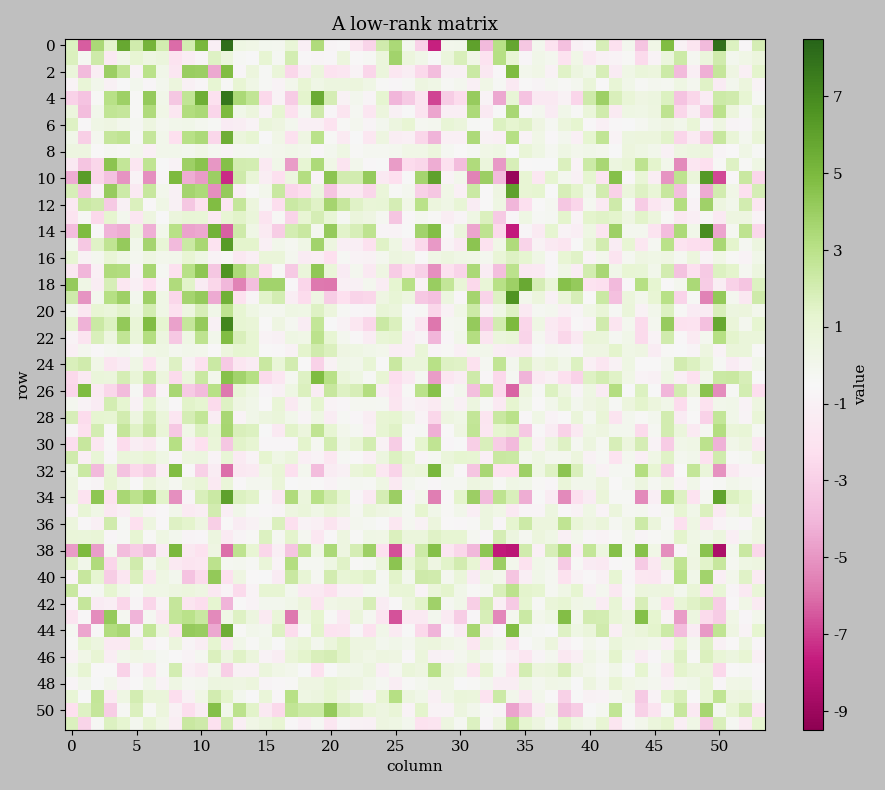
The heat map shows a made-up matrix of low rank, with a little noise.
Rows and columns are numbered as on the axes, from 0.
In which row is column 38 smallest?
34
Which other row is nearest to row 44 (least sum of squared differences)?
2
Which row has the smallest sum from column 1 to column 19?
32
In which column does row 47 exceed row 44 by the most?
28
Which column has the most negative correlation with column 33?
40
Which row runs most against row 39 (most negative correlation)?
43
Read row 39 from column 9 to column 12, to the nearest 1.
-2 -2 3 0
